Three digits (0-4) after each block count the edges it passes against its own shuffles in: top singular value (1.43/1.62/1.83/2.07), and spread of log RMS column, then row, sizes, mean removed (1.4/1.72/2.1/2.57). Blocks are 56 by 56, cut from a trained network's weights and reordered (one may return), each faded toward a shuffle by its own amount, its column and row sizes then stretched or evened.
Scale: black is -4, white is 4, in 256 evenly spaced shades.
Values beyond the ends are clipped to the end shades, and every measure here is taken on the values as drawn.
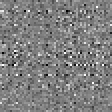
3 2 3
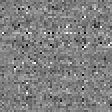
0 2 2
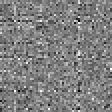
4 3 2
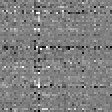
2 2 4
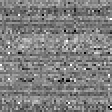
3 0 3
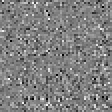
2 2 2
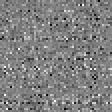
0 0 4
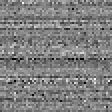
4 0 4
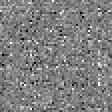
2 2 1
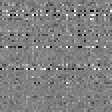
3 0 4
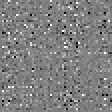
0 3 3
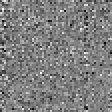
0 3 2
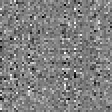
2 4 0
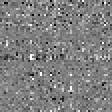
1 2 3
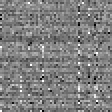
2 3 0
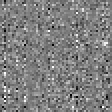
0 4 2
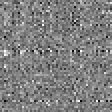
4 1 2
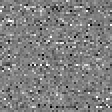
1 0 3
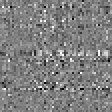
3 3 3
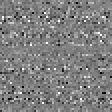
2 0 4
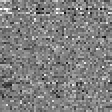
3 0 3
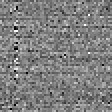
1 2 0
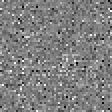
0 2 1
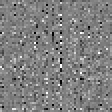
2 4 1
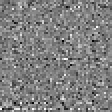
1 1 3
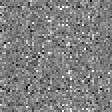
0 2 1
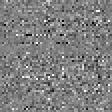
0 2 4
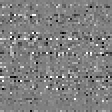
2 2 4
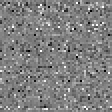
0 1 3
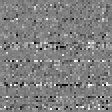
3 2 4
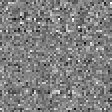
2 0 2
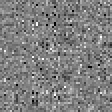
2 3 0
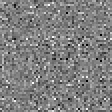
2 2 2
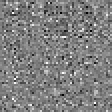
3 3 2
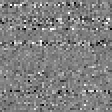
1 0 4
